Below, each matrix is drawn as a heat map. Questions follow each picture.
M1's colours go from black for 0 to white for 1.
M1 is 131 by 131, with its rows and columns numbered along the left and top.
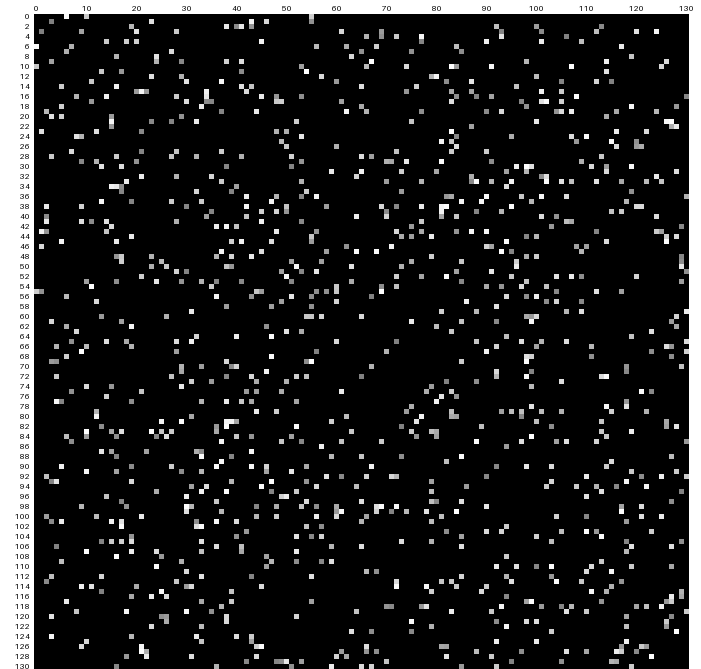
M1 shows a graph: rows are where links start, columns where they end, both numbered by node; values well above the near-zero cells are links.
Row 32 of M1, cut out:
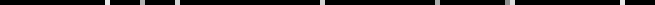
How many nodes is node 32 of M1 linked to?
8
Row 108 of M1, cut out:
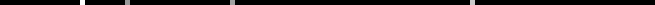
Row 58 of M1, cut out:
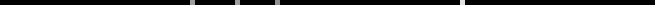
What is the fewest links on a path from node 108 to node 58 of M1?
4
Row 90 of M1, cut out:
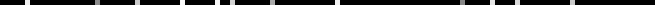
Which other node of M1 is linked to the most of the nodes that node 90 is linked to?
node 72
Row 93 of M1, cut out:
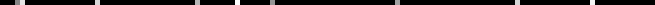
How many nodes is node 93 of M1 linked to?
9
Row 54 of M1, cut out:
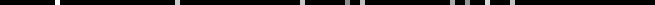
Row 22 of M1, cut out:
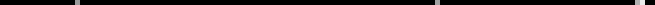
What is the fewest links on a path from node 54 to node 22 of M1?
3
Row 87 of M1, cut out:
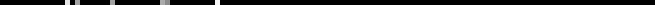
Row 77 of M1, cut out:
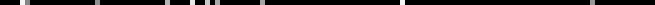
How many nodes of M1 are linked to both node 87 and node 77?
2
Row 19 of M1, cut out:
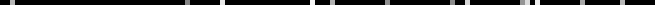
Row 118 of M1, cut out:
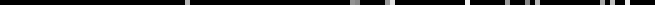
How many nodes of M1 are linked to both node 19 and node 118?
5
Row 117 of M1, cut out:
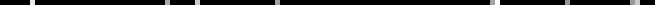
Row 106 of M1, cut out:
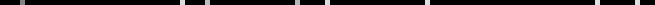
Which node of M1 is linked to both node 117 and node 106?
node 127
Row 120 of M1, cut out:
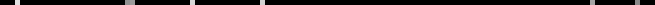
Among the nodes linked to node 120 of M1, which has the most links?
node 38
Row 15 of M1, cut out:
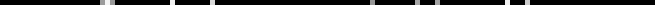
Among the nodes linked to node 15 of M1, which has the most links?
node 83
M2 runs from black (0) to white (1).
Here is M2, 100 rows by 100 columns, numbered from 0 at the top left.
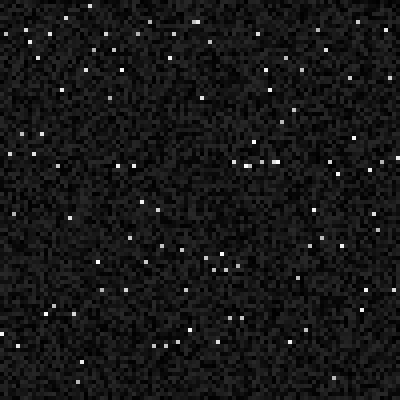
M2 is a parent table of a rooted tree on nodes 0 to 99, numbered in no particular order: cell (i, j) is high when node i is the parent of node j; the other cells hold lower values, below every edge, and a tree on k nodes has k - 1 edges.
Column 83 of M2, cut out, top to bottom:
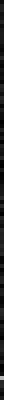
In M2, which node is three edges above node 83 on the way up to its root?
79
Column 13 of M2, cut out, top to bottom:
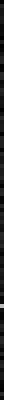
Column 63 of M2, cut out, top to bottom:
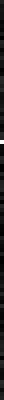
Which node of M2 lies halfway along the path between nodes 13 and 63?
65
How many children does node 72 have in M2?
5
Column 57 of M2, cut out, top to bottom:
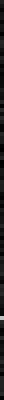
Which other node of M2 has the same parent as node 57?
60
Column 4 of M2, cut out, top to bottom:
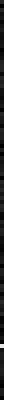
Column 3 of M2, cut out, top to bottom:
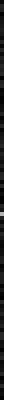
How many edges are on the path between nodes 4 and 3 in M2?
8
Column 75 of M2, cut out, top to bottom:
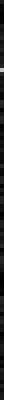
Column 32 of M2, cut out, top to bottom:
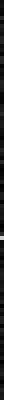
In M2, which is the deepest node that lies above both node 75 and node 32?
17
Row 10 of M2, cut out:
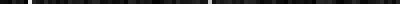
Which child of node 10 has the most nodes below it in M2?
7
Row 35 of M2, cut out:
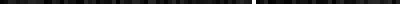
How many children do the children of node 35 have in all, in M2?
1
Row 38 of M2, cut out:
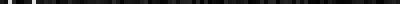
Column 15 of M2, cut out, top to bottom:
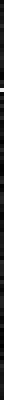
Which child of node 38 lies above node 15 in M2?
8
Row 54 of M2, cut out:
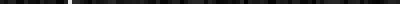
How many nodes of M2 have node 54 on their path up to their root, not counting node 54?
9
